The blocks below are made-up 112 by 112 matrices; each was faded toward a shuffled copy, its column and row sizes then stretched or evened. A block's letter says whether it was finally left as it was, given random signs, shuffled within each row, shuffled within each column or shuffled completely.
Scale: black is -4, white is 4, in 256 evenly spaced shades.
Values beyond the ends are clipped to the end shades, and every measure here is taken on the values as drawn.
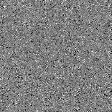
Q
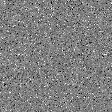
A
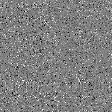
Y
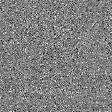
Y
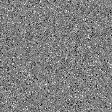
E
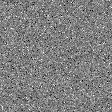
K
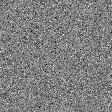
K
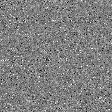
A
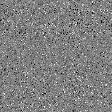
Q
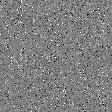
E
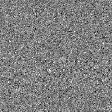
Y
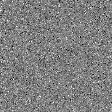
E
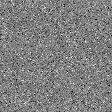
A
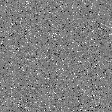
Q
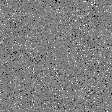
E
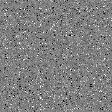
Y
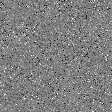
K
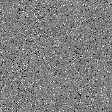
E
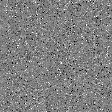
E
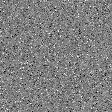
K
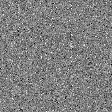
E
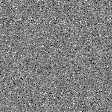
A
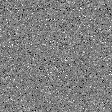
A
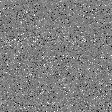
A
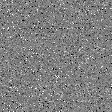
A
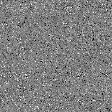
Q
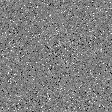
K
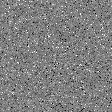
K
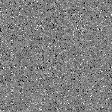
Y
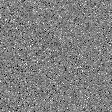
K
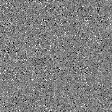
Y
